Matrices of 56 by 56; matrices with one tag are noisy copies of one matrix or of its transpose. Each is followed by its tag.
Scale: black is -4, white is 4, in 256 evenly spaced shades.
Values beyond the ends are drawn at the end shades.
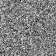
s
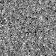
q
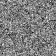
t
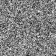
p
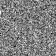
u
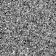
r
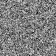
t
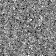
q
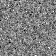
s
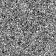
t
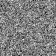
u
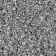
q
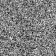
p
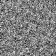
r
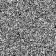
u
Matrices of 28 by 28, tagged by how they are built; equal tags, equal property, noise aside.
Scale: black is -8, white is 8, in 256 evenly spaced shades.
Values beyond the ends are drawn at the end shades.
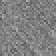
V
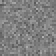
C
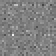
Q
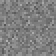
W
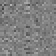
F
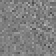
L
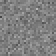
C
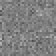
F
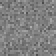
W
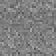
W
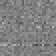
Q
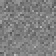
W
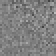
L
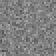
C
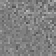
L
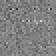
Q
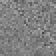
L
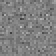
Q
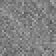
V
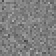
C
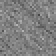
V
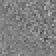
L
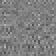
F
